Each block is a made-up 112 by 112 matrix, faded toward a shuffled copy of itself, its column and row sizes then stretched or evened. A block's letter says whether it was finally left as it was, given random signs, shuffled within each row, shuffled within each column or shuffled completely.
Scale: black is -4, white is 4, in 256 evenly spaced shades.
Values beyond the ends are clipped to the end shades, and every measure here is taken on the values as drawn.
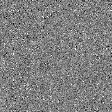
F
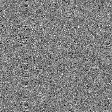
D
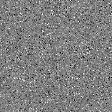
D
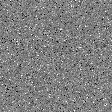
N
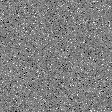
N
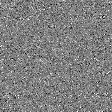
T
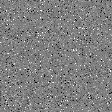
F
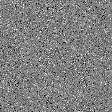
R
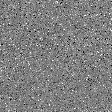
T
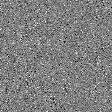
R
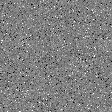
N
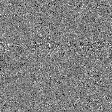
F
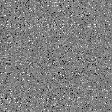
D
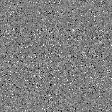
D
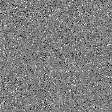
F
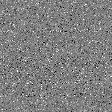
T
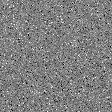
N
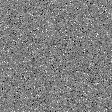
N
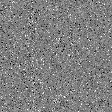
R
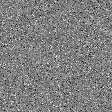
N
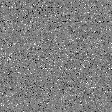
T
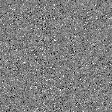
F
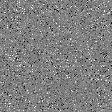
D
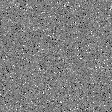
N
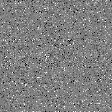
D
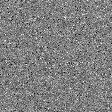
T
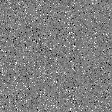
R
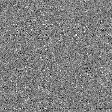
F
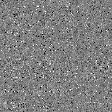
D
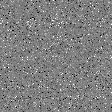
T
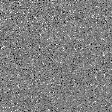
F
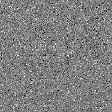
D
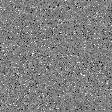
T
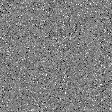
R
